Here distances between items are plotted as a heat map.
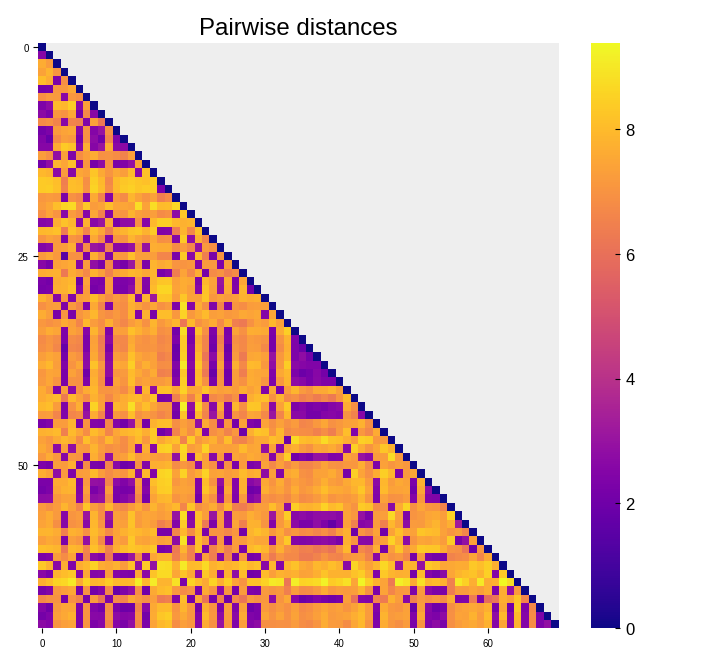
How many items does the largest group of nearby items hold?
25
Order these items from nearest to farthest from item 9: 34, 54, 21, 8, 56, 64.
34, 56, 8, 54, 21, 64
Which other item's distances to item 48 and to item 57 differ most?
39
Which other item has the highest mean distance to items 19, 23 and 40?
62
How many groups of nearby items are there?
6
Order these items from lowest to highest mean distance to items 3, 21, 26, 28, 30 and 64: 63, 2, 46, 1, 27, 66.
1, 63, 66, 2, 27, 46
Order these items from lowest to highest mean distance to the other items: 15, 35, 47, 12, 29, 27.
35, 29, 12, 27, 15, 47
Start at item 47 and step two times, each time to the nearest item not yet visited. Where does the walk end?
55
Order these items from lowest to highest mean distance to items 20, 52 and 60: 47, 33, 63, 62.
63, 33, 47, 62
